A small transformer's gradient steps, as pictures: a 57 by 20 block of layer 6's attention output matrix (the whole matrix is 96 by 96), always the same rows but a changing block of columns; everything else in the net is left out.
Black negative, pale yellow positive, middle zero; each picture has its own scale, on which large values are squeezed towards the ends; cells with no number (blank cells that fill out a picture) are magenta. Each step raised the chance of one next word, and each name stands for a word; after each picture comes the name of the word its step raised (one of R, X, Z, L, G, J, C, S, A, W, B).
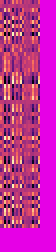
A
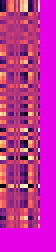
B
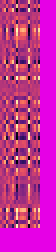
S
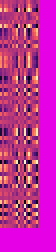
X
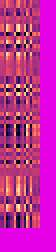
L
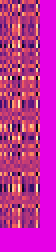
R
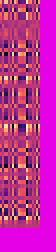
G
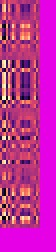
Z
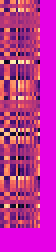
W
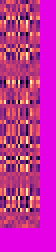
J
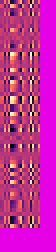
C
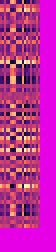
B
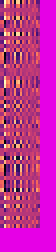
J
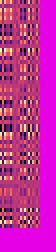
S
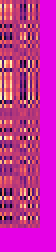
Z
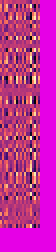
B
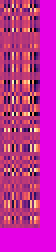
C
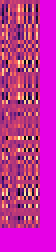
Z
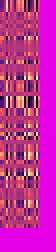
W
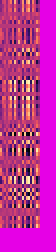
W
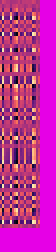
A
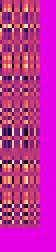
X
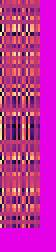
L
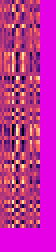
X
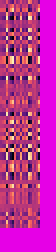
B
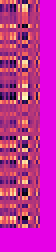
Z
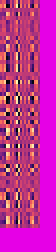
C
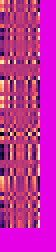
W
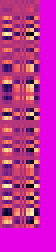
A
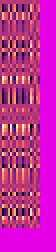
G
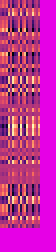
L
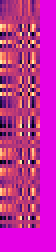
L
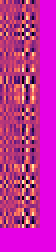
A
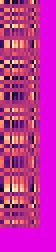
R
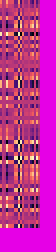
J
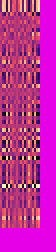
B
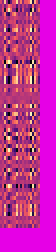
B
